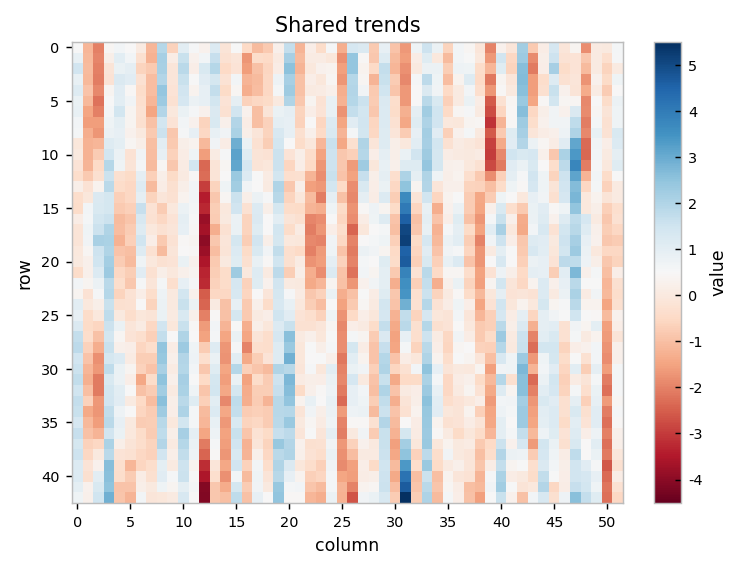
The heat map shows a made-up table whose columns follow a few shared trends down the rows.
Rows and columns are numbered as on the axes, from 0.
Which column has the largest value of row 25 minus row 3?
31
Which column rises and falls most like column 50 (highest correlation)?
14
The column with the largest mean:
33
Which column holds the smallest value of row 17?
12
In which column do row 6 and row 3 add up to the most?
42
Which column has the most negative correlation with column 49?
36
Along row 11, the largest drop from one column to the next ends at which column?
48
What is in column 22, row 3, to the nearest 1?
0
